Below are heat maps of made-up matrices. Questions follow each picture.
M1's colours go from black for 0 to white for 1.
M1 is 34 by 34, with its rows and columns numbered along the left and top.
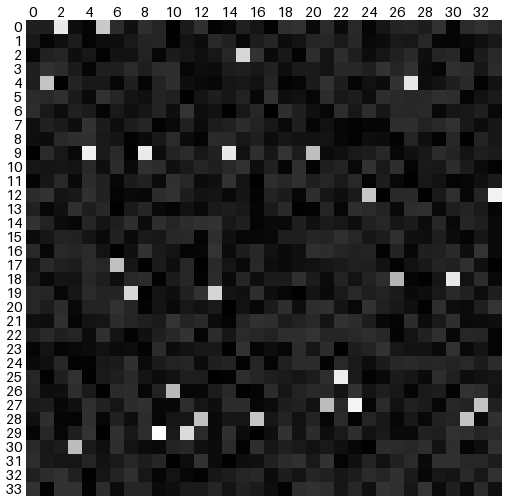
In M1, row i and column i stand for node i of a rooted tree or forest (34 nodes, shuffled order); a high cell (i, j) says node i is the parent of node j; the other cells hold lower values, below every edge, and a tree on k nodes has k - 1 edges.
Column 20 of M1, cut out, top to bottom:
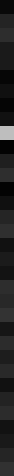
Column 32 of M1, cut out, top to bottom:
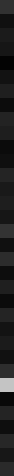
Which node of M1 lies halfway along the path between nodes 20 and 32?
4
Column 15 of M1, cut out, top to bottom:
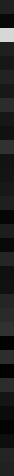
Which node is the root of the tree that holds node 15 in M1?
0
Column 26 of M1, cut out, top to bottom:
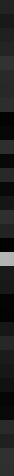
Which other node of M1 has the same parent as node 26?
30
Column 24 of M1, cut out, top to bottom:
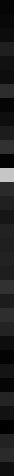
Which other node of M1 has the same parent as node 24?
33
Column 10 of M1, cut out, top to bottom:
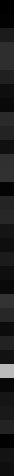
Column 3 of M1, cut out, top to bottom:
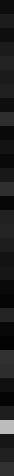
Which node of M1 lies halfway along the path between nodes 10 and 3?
18
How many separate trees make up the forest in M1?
7
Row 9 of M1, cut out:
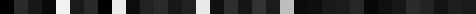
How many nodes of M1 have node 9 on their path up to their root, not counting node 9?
9
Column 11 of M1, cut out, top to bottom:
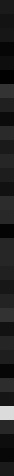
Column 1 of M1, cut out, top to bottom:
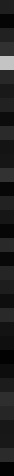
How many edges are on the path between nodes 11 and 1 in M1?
4
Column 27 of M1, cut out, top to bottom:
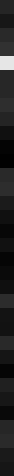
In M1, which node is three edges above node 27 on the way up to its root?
29
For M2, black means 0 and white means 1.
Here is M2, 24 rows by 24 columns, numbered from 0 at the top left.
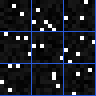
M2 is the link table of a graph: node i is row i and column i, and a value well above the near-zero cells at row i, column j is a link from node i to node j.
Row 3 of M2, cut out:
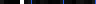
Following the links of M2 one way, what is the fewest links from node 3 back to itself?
4
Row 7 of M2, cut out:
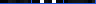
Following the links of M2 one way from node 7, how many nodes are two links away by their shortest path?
2
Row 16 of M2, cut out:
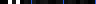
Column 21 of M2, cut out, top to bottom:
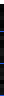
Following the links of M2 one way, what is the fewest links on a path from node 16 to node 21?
4
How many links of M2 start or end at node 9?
4
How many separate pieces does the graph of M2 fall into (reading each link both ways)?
2
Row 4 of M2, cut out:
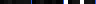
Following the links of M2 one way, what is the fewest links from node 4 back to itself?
2
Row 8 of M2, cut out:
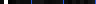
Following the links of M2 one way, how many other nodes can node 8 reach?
10
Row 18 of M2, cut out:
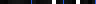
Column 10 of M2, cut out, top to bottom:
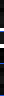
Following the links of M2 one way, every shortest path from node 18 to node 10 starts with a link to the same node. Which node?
node 13
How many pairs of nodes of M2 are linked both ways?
3
